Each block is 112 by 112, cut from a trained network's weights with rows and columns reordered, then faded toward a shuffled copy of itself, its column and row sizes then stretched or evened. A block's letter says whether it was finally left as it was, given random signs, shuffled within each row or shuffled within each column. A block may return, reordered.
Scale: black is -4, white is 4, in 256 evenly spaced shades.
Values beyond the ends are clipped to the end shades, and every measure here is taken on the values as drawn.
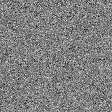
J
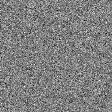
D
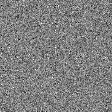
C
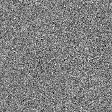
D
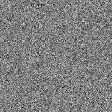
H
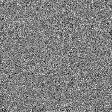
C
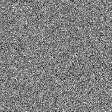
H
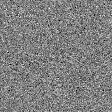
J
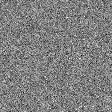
J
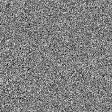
C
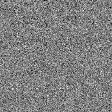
H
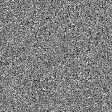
C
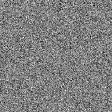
H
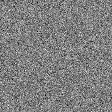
D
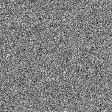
D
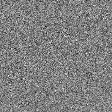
C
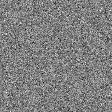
D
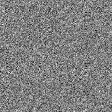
H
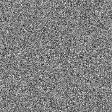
C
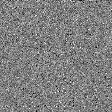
C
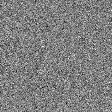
D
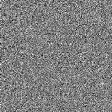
H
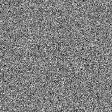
C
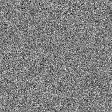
J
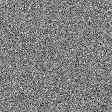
J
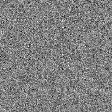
H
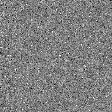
D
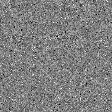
C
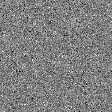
C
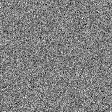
J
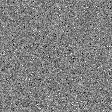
J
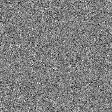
C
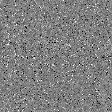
C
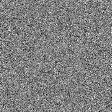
D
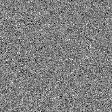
C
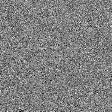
C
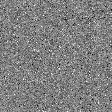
D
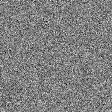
J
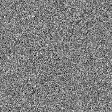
C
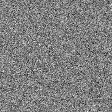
D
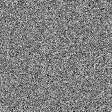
J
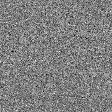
J
